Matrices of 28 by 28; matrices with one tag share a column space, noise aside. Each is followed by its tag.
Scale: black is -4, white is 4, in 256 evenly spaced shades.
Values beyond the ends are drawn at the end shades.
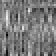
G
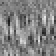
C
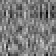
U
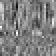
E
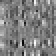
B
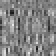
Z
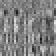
Z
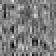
U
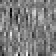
G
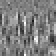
C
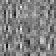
U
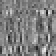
Z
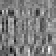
Z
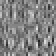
U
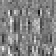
Z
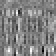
Z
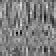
E
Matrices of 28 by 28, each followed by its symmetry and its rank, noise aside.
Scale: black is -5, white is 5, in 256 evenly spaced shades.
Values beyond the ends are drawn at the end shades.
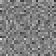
no symmetry, rank four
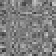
no symmetry, rank three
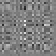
no symmetry, rank two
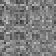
no symmetry, rank three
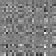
no symmetry, rank three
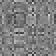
no symmetry, rank three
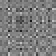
symmetric, rank two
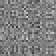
antisymmetric, rank four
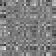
no symmetry, rank two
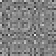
symmetric, rank four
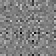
no symmetry, rank four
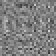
antisymmetric, rank four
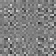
no symmetry, rank three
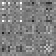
symmetric, rank two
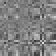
symmetric, rank two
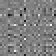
no symmetry, rank three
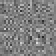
antisymmetric, rank four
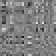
antisymmetric, rank two
